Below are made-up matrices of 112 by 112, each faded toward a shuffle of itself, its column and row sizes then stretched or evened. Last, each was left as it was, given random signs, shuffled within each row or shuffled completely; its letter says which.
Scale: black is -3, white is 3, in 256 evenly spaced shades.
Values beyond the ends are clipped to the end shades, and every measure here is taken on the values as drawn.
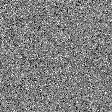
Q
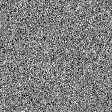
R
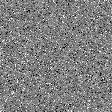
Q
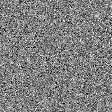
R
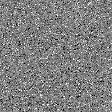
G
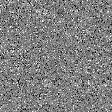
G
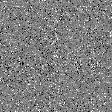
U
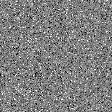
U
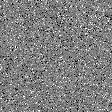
R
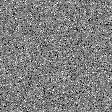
Q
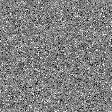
U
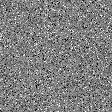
Q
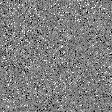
G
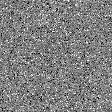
R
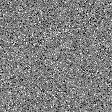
Q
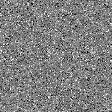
G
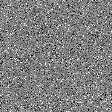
U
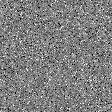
Q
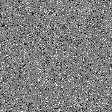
U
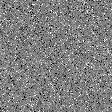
Q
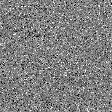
R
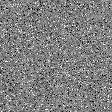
R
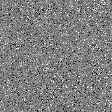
U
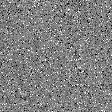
U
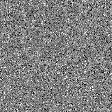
G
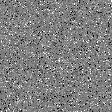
G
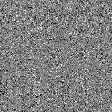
G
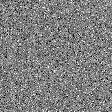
Q
